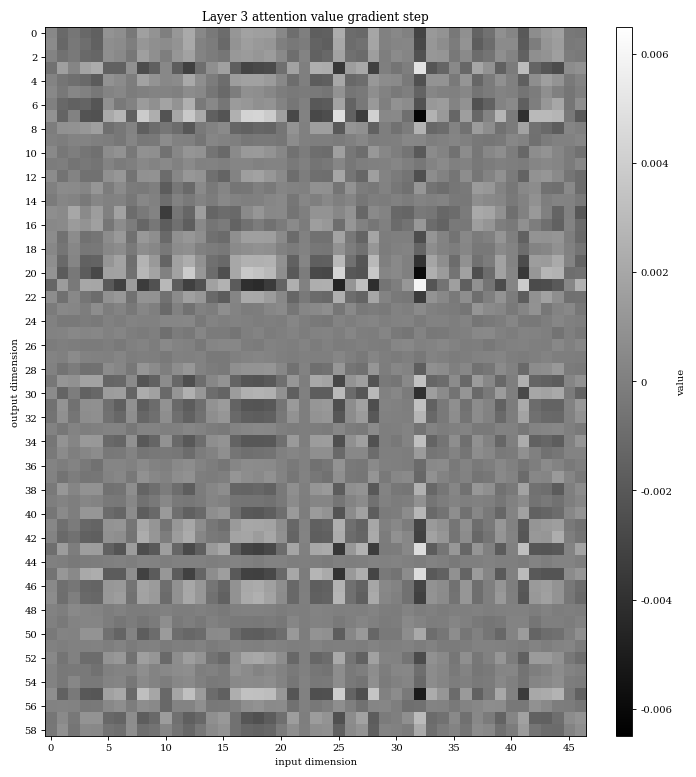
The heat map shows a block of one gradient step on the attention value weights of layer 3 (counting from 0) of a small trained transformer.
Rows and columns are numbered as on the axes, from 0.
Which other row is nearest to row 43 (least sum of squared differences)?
45
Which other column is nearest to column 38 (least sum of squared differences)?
2
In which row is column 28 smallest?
21
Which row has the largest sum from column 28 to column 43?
7
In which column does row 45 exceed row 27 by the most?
32
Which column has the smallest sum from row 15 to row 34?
10
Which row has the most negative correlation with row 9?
56
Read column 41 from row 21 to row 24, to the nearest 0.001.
0.004 -0.002 0 0
